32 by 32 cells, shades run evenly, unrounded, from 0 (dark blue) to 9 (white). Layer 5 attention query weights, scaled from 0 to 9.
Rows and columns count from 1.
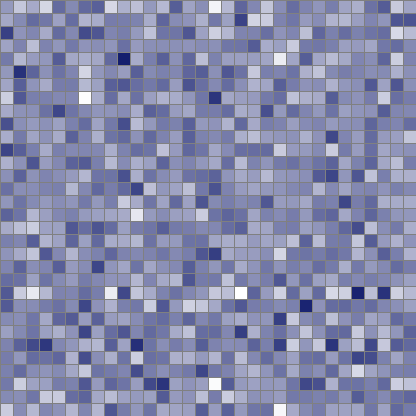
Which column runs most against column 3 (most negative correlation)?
30
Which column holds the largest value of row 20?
22
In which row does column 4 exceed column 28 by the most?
23
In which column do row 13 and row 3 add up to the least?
7
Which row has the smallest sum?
27
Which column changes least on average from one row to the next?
14
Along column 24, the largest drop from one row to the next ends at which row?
24
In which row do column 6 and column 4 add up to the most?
1
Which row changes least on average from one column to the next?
4
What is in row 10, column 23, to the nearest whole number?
5
